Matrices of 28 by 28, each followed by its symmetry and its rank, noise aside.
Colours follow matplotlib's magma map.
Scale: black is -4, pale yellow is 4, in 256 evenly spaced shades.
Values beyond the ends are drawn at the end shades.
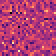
no symmetry, rank six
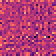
no symmetry, rank eight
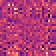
no symmetry, rank four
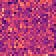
antisymmetric, rank eight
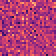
antisymmetric, rank eight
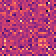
symmetric, rank four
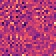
symmetric, rank four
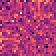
symmetric, rank eight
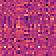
antisymmetric, rank four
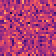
no symmetry, rank eight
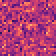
no symmetry, rank eight
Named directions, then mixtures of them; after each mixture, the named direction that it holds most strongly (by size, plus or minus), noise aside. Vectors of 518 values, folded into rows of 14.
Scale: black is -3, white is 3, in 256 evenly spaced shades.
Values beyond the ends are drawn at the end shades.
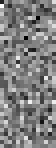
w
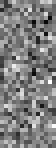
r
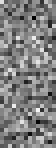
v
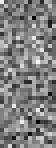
v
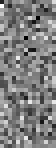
w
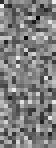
w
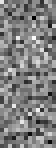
v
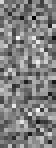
v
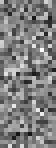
v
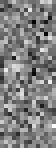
r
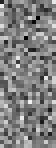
w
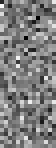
w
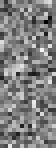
r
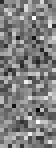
v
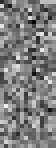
r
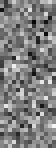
r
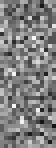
v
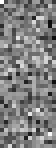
v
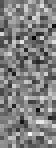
v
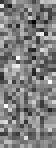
r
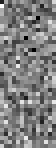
w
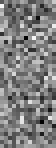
w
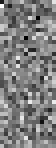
w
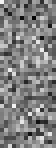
v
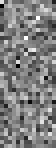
w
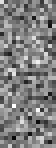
v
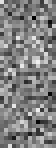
v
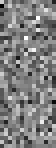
w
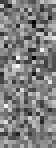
r
